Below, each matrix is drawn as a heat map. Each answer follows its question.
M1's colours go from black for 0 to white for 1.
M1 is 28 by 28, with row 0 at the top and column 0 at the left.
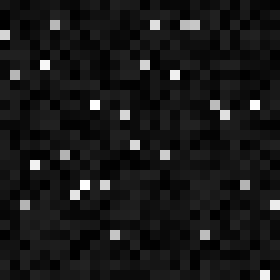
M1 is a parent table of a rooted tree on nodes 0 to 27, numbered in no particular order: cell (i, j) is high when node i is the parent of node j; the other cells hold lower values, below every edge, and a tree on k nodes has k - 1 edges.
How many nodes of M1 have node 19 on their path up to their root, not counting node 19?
3
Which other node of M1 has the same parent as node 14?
4
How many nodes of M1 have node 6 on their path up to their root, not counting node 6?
3
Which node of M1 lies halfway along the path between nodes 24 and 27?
2
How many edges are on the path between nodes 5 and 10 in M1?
3
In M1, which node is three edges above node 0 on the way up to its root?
15
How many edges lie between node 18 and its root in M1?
3
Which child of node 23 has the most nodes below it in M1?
20
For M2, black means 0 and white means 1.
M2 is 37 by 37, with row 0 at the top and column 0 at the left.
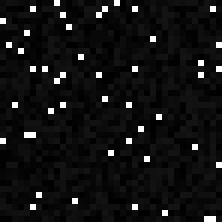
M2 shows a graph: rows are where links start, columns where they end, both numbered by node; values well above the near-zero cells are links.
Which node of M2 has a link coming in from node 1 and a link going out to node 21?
node 17
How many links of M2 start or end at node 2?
3
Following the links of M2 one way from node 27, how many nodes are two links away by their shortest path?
2
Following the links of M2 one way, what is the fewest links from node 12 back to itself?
2
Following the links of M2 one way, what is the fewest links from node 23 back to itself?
2
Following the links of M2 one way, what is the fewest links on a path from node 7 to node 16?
4
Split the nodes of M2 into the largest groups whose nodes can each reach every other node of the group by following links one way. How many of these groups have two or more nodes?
5
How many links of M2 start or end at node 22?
5
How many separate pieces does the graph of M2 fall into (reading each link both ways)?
8
